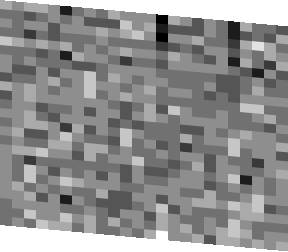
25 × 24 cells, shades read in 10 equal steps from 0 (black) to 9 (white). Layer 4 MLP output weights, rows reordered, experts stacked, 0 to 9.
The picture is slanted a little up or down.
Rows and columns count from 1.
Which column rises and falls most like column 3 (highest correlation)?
21
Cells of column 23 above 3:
20
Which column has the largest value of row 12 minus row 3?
14
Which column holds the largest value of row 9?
8
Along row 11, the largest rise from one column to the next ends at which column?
15
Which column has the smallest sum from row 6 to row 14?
6
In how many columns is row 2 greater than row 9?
4
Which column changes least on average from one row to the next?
19
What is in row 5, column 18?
3
